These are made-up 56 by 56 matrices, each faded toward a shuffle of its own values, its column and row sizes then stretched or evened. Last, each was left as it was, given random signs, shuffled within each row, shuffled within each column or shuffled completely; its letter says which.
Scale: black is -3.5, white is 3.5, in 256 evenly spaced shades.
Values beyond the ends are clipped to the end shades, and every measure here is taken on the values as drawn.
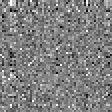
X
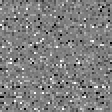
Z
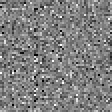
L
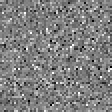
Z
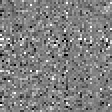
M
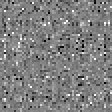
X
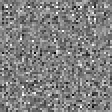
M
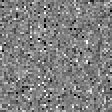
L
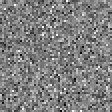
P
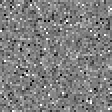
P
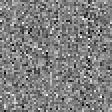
L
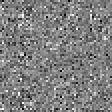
M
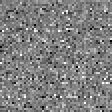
Z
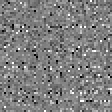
M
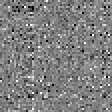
X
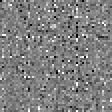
M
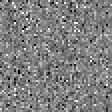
L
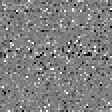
Z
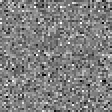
M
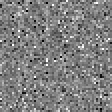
L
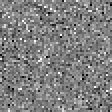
P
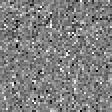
L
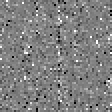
L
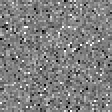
P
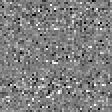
Z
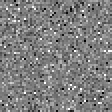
P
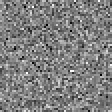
P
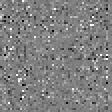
M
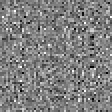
X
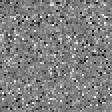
Z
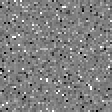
P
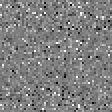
Z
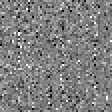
L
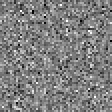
L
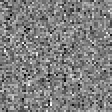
L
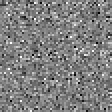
Z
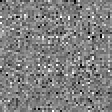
X
